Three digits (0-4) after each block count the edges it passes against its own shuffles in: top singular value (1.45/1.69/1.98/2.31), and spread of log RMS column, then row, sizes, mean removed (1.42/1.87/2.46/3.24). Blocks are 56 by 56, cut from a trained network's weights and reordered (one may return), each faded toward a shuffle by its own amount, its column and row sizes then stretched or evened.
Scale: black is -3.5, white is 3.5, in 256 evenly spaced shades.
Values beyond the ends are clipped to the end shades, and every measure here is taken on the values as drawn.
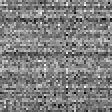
3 1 1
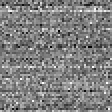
2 0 2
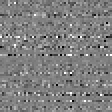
1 0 4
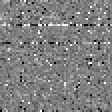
2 1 2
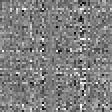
0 4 2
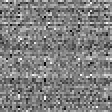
2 2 1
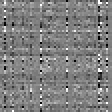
3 4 1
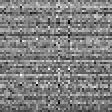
4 1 2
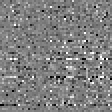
2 1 3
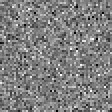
0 0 1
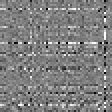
4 2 3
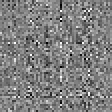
3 3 1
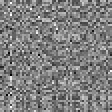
4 0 0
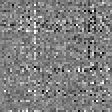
1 2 3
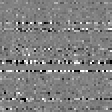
4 0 4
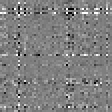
3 2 3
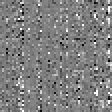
1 4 0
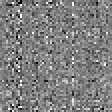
1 3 2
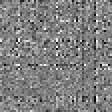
2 2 3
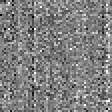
1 2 0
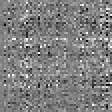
1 4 2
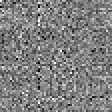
2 1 0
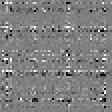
2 3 4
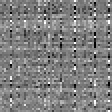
3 4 0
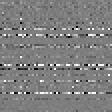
4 0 4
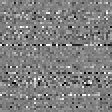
2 0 4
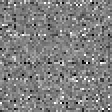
1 1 2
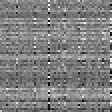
4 3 1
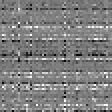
4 3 4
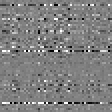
4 1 4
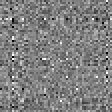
3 2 1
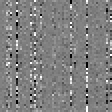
1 4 0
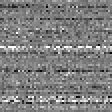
3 0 4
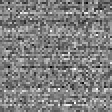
2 1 2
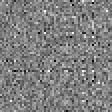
2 1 1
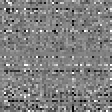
1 2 4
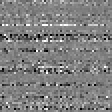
2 1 4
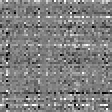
3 3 3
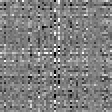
2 4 1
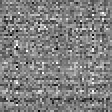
1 2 2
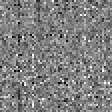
0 1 2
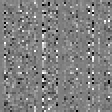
3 4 1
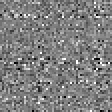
0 1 3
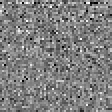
1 0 2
